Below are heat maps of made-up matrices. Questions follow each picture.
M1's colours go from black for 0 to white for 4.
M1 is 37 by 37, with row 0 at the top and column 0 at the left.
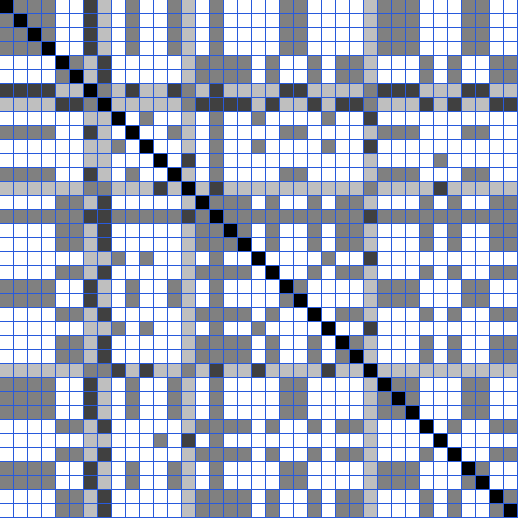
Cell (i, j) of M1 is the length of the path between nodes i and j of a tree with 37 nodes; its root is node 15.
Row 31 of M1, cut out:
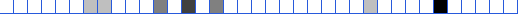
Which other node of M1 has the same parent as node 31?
11
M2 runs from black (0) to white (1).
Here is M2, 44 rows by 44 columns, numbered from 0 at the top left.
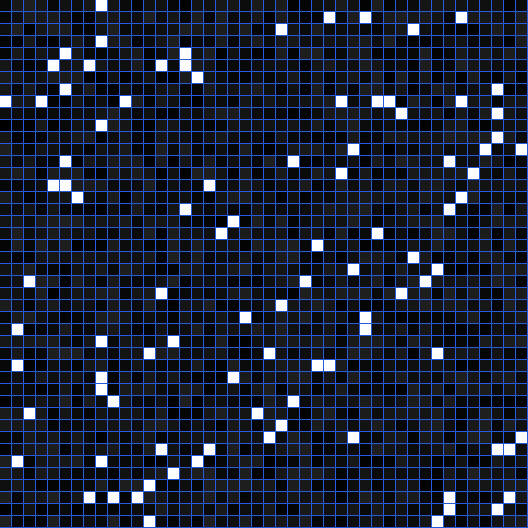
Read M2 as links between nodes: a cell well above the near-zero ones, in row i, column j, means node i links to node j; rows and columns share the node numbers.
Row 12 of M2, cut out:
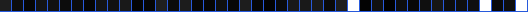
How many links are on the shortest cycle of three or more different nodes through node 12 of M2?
4
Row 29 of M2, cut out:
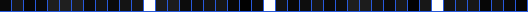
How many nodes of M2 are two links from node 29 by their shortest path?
2
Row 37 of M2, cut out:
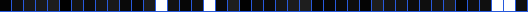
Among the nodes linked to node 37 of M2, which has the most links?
node 41
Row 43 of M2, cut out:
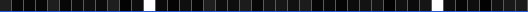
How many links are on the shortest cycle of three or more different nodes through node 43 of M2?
4
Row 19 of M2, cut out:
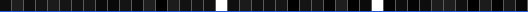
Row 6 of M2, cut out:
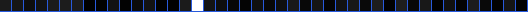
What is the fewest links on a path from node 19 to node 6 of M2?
5
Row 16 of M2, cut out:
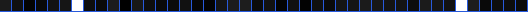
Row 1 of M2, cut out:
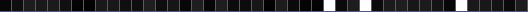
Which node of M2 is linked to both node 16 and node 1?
node 38
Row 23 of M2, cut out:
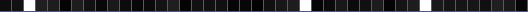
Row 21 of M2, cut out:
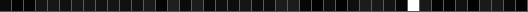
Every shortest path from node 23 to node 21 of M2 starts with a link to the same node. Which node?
node 2
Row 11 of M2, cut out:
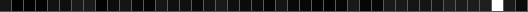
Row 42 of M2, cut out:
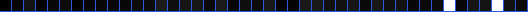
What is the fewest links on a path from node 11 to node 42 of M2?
2
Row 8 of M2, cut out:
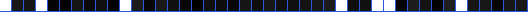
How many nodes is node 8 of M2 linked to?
7
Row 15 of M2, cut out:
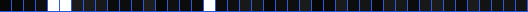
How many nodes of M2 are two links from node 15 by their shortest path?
3
